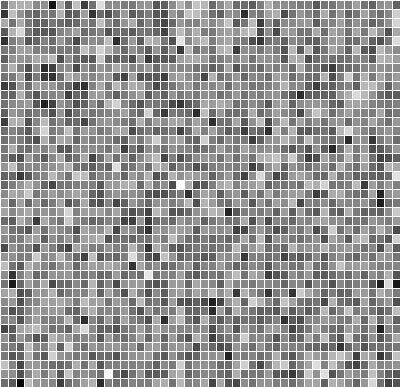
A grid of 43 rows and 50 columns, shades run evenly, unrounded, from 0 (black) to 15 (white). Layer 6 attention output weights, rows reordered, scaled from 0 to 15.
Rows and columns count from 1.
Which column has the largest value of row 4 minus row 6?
23
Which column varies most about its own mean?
50
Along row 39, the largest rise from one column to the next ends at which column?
9
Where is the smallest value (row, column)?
43, 3
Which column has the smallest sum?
21
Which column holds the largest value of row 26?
42
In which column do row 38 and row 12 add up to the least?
6
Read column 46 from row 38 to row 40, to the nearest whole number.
6 5 10
